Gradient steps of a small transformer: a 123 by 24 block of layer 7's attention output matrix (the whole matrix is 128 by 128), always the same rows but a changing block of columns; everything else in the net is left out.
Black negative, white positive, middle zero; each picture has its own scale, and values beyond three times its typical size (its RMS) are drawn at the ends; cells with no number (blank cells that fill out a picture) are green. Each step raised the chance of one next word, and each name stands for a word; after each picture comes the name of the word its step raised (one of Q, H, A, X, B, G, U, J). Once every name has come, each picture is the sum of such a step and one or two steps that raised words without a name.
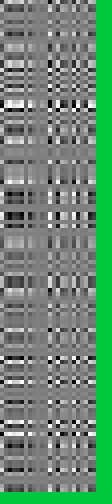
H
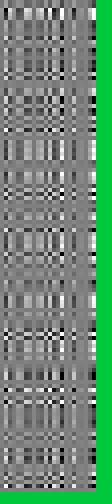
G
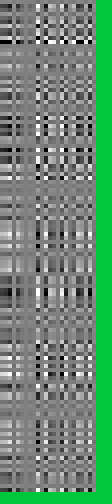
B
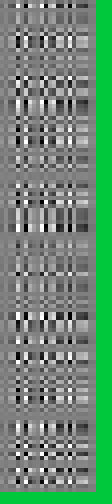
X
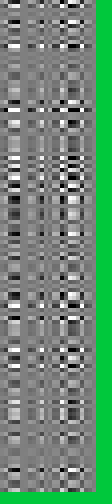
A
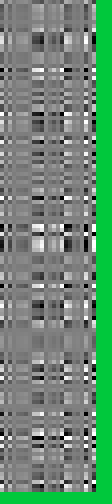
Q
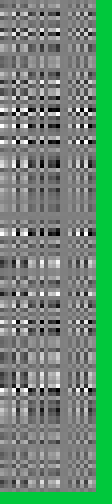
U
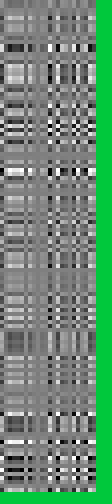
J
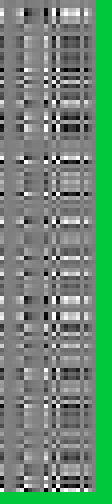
G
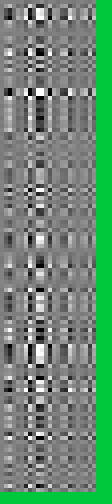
G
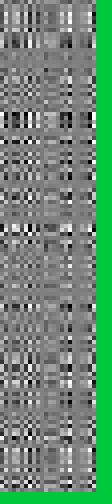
Q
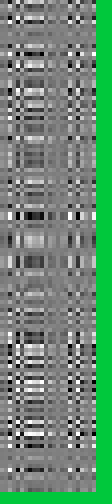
H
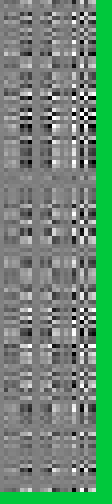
U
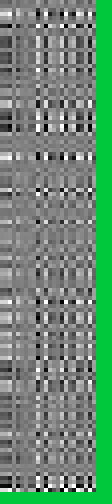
G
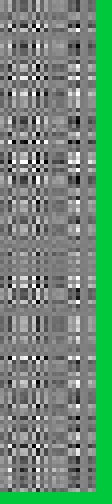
J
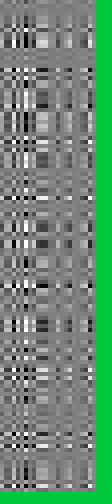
Q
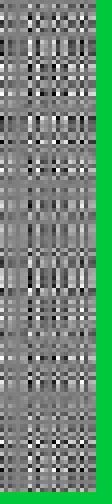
J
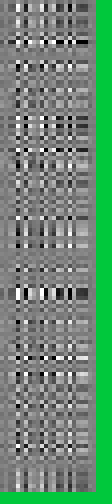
B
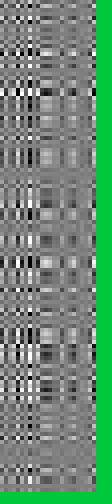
X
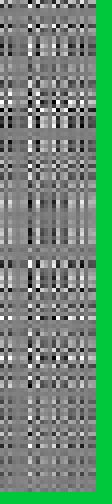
A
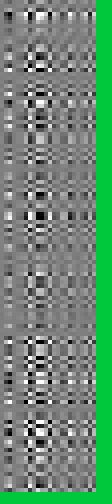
H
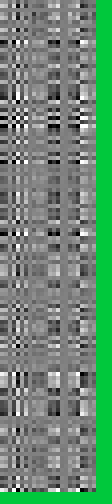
U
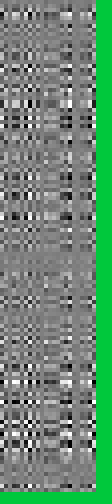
H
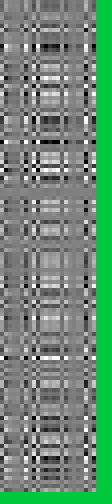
J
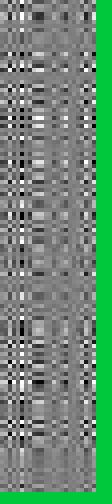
H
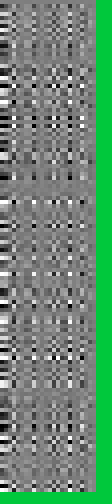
X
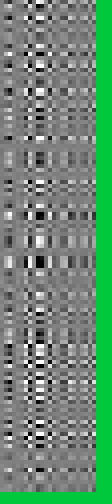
H
